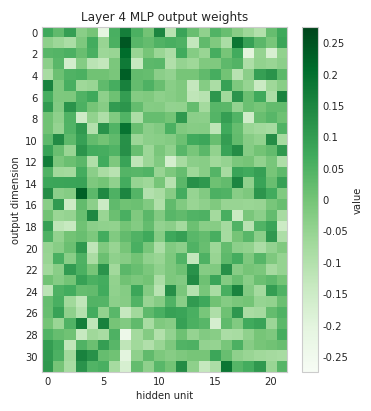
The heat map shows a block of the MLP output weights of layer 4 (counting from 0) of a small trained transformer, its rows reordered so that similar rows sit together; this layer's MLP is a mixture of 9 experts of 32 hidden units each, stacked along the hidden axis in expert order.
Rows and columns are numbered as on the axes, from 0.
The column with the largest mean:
7
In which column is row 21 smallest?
13
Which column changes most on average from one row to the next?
17
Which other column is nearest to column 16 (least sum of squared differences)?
12
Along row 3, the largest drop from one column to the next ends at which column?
8
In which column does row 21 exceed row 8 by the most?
3
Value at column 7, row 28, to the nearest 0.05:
-0.25
